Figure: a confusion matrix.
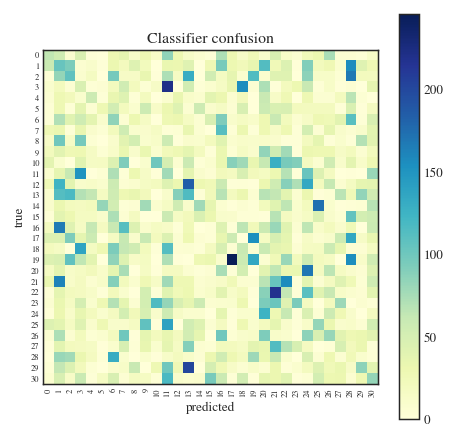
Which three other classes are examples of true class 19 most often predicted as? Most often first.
17, 28, 2
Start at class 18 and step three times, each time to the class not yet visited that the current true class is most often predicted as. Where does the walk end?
24
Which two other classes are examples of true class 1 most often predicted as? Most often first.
28, 20
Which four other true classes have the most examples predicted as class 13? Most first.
29, 12, 2, 27
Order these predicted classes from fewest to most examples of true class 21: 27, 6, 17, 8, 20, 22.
8, 17, 27, 20, 6, 22
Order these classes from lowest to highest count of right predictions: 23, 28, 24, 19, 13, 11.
28, 24, 11, 23, 13, 19
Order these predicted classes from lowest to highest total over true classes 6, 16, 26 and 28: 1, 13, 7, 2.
13, 2, 7, 1
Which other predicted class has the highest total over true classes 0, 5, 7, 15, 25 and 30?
11
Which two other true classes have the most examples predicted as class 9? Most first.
25, 14
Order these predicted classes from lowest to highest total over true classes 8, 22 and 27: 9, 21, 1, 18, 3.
18, 9, 3, 1, 21
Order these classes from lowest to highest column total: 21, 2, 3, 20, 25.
25, 2, 3, 20, 21
